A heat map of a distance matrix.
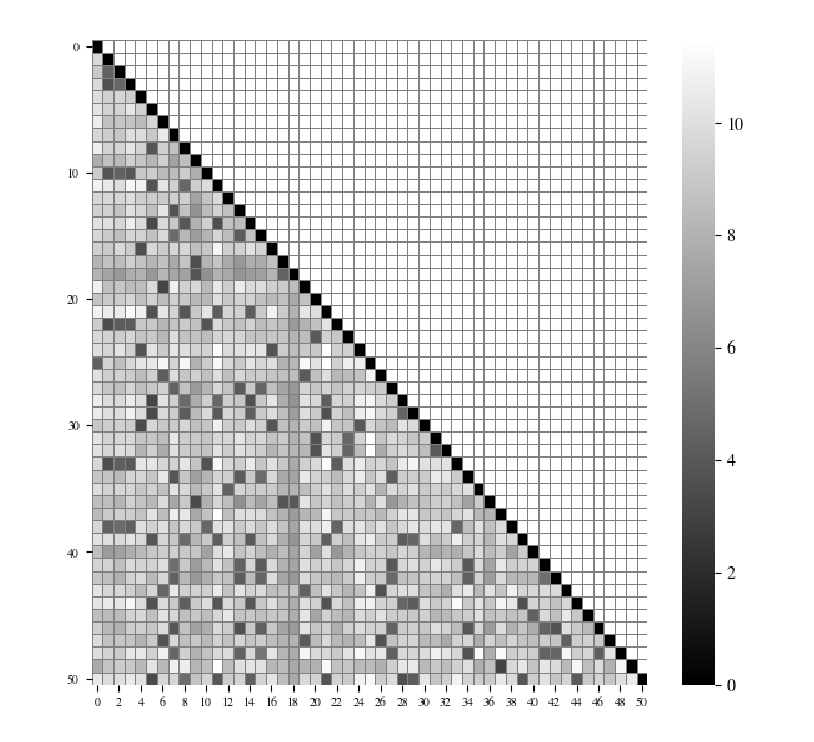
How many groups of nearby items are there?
11
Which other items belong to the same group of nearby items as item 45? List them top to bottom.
40
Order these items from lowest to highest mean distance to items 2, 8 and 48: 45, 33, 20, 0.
33, 45, 20, 0
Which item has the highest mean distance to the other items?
25
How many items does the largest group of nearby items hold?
10
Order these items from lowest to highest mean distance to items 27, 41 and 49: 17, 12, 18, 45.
18, 17, 12, 45
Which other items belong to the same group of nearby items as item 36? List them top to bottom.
9, 17, 18
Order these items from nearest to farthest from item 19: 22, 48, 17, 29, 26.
26, 22, 17, 29, 48
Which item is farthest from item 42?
24
